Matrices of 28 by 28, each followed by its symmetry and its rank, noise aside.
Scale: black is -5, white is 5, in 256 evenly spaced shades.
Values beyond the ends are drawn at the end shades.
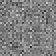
no symmetry, rank six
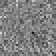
symmetric, rank six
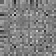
symmetric, rank five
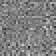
no symmetry, rank six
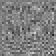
no symmetry, rank four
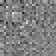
symmetric, rank four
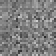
antisymmetric, rank four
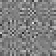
antisymmetric, rank four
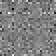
antisymmetric, rank four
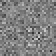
symmetric, rank six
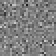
antisymmetric, rank six
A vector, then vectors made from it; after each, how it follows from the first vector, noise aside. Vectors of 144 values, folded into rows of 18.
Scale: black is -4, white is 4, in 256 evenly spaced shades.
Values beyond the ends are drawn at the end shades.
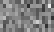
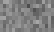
shrunk.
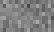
shrunk.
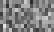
reversed.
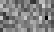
wrapped around, negated.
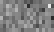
partly zeroed.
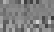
partly zeroed.
